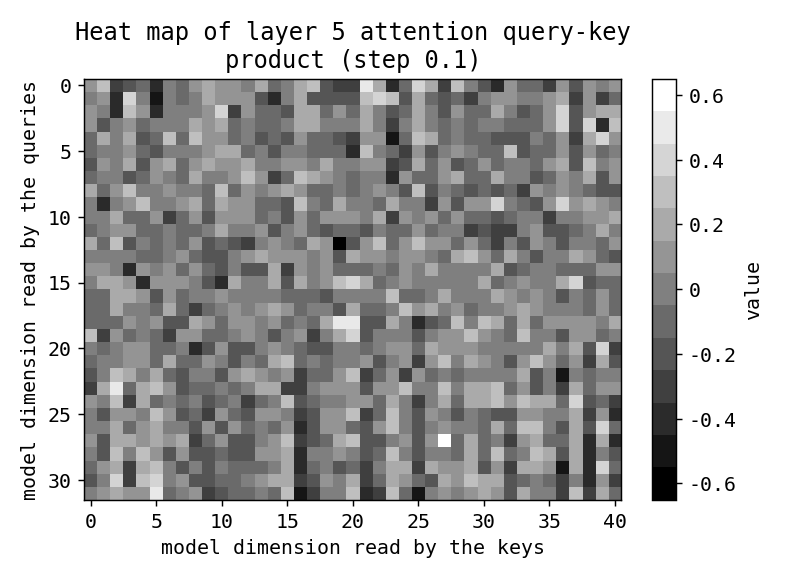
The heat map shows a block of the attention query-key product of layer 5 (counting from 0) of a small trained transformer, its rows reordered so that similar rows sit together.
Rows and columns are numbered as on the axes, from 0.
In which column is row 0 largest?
21
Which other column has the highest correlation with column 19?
20
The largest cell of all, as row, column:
27, 27
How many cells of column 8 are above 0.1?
5
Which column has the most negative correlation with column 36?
2
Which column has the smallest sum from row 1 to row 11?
23
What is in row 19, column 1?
-0.3
